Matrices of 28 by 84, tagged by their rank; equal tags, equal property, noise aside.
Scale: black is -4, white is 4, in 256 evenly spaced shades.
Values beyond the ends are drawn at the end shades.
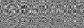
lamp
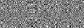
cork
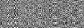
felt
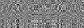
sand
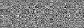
cork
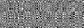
lamp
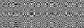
lamp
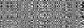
lamp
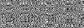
cork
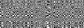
lamp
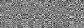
sand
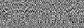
felt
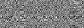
cork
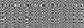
lamp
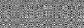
felt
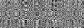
sand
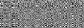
lamp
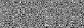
cork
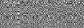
felt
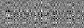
lamp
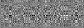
sand
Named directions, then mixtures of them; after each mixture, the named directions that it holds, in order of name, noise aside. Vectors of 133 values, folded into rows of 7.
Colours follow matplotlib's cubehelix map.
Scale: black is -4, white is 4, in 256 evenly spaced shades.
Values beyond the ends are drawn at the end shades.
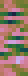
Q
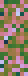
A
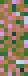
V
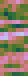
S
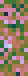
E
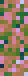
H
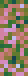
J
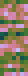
S.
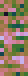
E, Q, S.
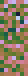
A, H, J.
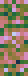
S, V.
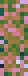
A, H.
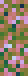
E, J.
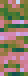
S.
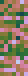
H, Q.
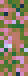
E.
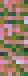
Q, V.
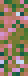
A, E, V.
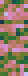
A, S, V.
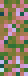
A.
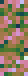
H, S.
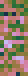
E, Q.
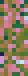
E, H, V.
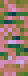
Q.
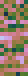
E, S.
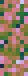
H.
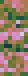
E, J, S.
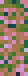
A, E, V.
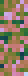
H, S.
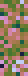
A, E, H.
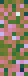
J, V.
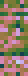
E, H, Q.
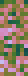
J, Q, V.
